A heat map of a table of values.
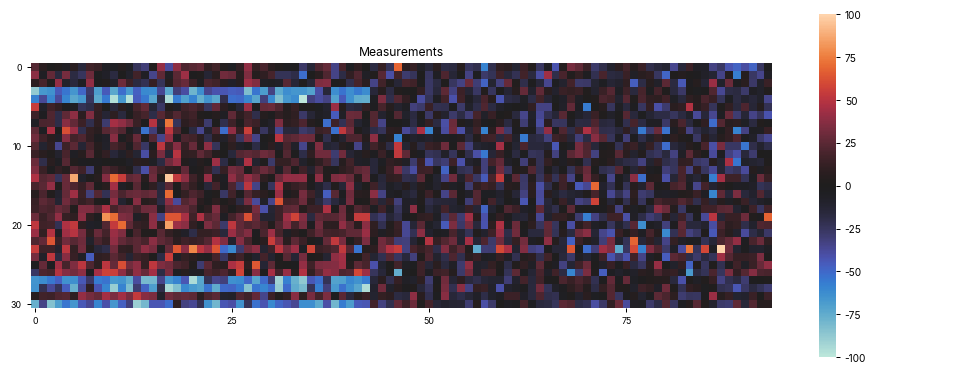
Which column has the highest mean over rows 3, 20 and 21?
59
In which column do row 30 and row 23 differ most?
23
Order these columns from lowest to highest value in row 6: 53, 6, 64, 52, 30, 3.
64, 53, 3, 52, 30, 6
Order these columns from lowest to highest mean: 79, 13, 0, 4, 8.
8, 79, 13, 0, 4
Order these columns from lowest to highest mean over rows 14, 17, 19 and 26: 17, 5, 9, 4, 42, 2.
2, 4, 42, 5, 9, 17
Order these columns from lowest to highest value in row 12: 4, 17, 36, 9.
9, 36, 4, 17
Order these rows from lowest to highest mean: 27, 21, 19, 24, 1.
27, 1, 24, 21, 19
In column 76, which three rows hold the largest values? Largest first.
22, 23, 14
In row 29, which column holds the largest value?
13
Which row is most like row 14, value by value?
20
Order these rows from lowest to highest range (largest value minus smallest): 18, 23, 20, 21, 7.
18, 21, 7, 20, 23
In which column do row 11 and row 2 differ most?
86
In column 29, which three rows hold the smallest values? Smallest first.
3, 28, 27
